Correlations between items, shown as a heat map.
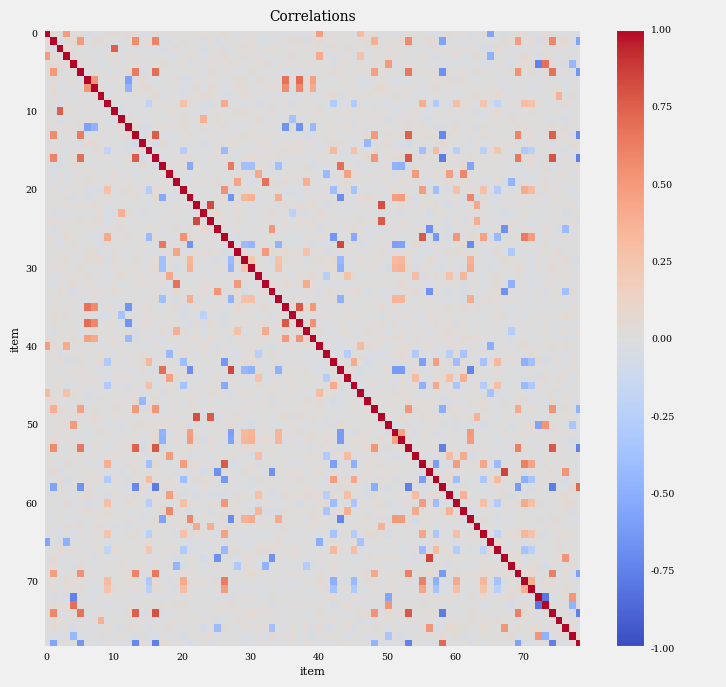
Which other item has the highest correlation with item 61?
18
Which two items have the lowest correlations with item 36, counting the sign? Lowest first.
11, 23
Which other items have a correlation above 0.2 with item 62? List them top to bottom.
21, 29, 30, 34, 51, 52
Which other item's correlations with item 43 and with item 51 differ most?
27
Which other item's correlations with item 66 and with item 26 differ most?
55
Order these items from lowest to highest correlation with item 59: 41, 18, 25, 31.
41, 25, 31, 18
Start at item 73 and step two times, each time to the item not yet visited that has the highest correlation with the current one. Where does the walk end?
50
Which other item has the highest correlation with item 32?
19
